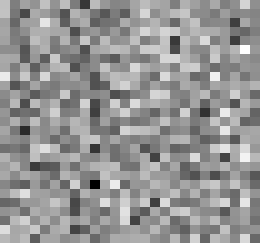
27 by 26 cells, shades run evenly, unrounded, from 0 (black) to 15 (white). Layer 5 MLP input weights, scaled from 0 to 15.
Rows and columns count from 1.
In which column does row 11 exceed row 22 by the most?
24
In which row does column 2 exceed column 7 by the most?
12
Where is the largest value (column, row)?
25, 6
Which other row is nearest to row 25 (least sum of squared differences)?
22
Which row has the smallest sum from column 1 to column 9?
19
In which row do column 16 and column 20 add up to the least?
23
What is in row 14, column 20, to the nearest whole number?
7
